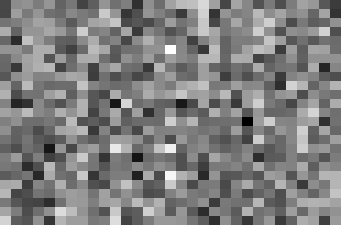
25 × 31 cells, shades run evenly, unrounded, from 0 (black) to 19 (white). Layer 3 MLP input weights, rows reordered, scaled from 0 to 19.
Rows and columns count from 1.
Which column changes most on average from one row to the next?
16
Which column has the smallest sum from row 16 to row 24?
3
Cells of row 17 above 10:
11
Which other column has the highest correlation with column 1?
6
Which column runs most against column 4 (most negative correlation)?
28
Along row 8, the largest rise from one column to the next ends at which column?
15
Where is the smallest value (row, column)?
14, 23
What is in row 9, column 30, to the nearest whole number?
7
